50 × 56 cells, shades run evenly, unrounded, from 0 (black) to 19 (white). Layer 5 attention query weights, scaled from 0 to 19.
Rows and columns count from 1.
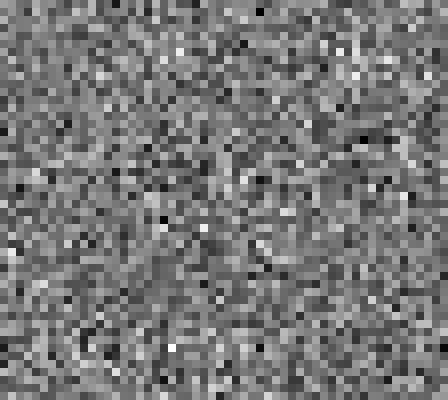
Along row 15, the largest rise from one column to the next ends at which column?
36
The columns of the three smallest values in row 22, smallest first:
15, 26, 18
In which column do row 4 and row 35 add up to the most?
52
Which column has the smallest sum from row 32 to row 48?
21
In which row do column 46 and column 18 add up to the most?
9
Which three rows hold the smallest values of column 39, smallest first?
25, 3, 11
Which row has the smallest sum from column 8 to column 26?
22
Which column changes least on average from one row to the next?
27
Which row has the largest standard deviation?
44
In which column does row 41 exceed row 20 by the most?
14
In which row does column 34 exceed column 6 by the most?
50
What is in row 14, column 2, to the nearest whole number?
13
